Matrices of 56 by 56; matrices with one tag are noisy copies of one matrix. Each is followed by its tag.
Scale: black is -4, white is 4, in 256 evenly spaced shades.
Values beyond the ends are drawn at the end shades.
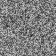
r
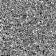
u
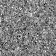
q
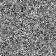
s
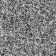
r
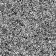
s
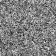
q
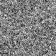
s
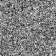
s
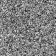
r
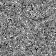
s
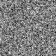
s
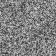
s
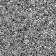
q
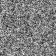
r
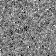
q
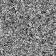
r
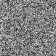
u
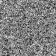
u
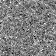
u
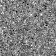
q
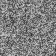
r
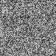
r
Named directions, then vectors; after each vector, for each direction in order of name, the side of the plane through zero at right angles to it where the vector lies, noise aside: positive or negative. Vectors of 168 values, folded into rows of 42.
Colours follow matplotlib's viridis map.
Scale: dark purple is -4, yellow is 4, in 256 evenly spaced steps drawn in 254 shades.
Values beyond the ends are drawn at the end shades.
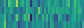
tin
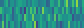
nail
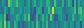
negative, positive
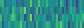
negative, negative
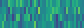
positive, positive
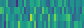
positive, negative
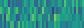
positive, negative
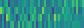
positive, negative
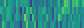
positive, positive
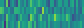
positive, negative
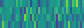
positive, positive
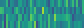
positive, negative
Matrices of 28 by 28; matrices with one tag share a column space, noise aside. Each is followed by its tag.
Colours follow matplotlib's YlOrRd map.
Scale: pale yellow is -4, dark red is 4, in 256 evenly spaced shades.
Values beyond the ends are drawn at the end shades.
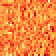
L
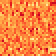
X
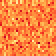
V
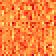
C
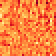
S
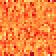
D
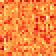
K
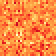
V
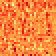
X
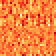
S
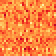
X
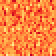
L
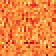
V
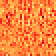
S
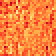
C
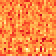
X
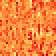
D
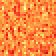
D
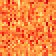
V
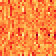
D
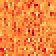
X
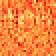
S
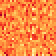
L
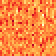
S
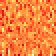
L
